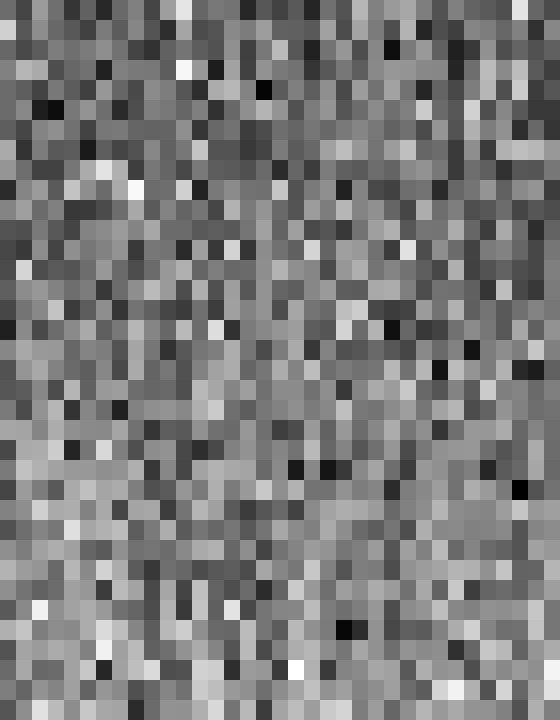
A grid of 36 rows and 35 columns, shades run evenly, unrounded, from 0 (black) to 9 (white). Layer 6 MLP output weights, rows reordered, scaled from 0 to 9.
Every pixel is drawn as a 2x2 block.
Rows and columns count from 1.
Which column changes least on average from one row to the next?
35
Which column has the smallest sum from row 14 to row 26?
1
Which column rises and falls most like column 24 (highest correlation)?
13
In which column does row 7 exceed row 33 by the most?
30
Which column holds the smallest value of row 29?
10
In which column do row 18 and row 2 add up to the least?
11
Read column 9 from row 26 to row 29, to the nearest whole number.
6 3 4 3
